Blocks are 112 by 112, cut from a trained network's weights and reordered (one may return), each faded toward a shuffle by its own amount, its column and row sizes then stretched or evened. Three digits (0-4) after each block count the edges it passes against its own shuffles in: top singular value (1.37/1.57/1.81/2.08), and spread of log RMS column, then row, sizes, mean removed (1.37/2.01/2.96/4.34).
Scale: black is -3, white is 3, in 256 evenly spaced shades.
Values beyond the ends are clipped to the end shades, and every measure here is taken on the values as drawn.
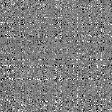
0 3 3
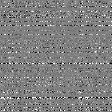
2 2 4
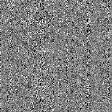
1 3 1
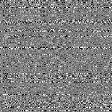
3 1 4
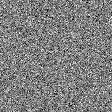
0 0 0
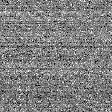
3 1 0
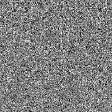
1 1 2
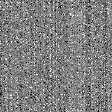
2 2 1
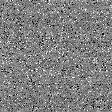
0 0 1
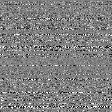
1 0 4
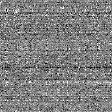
4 2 2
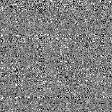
1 2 3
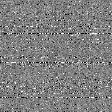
2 0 3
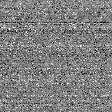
2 0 2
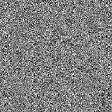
3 2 1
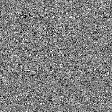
1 0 2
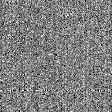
1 0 1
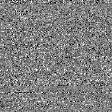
1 1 3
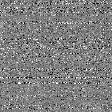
0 0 3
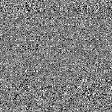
1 1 3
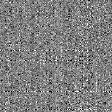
2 2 2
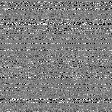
0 0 4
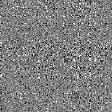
1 3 3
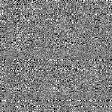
3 2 3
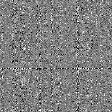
1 3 2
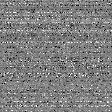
3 0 3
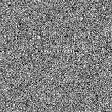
2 0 0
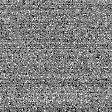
3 1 0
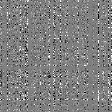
1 4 3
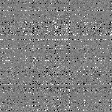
1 2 3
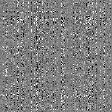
0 4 2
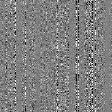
3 4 0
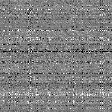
4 2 3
